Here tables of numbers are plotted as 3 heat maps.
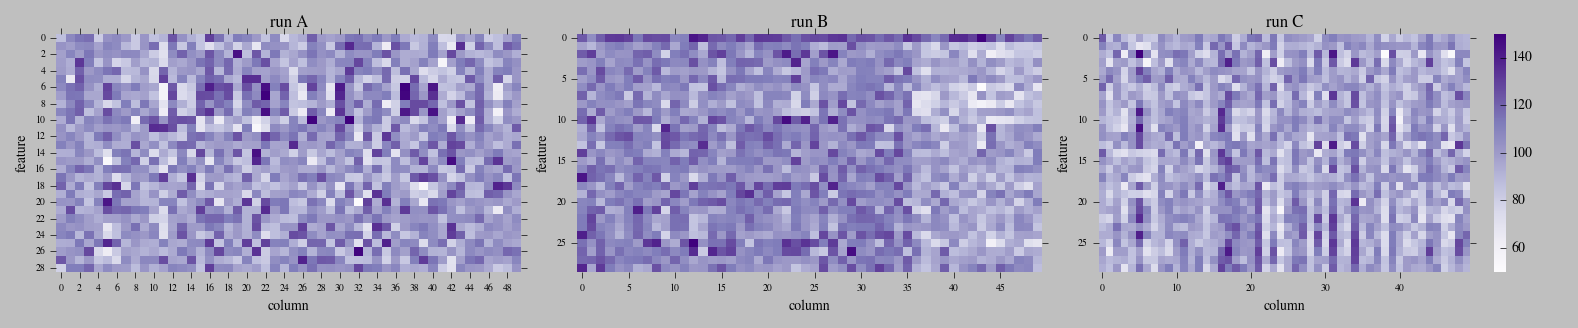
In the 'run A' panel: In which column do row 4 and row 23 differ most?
42
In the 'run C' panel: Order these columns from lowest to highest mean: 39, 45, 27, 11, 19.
45, 19, 27, 11, 39
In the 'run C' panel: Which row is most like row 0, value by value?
6
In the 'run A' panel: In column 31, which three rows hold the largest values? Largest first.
10, 1, 4
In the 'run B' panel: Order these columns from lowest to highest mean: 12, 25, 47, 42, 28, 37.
37, 42, 47, 25, 12, 28
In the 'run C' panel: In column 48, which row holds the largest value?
13
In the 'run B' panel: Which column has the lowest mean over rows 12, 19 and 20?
43
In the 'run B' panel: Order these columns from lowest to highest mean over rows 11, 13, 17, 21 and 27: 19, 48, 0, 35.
48, 19, 0, 35
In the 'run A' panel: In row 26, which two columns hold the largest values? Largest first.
32, 21
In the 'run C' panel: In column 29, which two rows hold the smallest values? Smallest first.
14, 0
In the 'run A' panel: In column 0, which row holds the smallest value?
28
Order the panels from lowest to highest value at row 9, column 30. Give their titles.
run C, run B, run A
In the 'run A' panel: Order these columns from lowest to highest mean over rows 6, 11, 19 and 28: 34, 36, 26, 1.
26, 36, 1, 34
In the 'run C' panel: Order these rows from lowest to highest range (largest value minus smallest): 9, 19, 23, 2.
19, 23, 9, 2
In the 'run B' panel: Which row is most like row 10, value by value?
2
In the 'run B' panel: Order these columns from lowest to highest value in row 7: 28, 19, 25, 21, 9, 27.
25, 19, 9, 27, 21, 28
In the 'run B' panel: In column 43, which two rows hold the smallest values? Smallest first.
6, 8
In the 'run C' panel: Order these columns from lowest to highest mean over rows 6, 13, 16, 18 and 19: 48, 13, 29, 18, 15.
15, 13, 18, 29, 48
